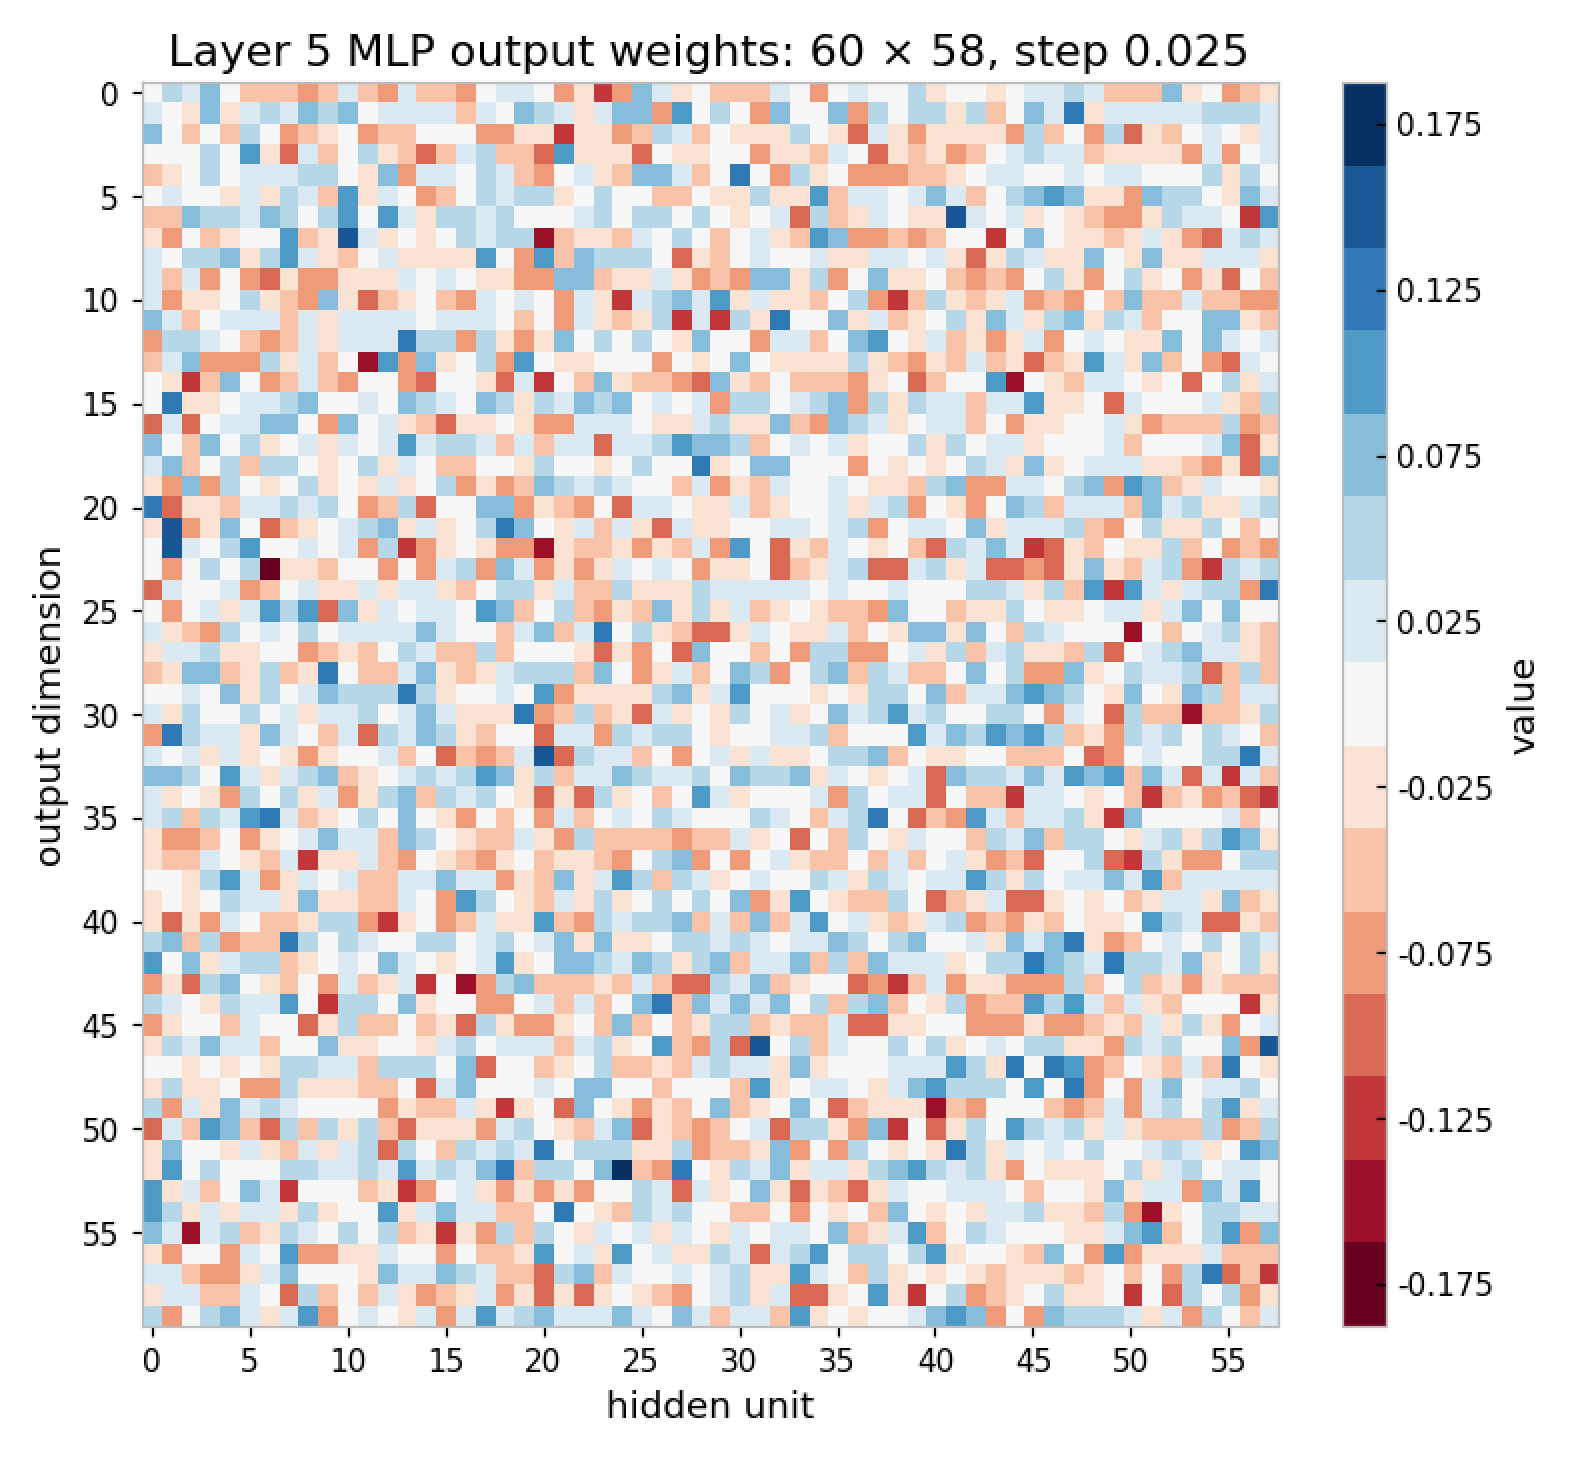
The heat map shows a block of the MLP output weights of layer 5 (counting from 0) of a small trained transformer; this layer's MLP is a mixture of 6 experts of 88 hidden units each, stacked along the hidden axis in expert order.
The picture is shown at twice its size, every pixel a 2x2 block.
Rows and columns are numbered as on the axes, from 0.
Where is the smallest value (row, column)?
23, 6
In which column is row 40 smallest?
12
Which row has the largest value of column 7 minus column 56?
44
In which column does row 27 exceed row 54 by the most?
51
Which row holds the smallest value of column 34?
58
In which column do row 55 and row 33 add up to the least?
40
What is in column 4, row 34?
-0.075
